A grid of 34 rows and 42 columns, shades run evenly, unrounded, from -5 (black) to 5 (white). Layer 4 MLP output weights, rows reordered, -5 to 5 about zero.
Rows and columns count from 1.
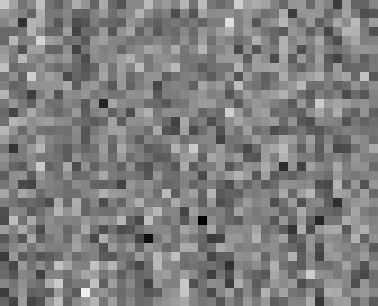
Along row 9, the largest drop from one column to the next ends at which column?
42
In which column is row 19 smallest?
32
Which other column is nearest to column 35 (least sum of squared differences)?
19
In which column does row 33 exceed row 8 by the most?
10
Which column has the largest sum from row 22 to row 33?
7
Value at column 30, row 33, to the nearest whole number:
2
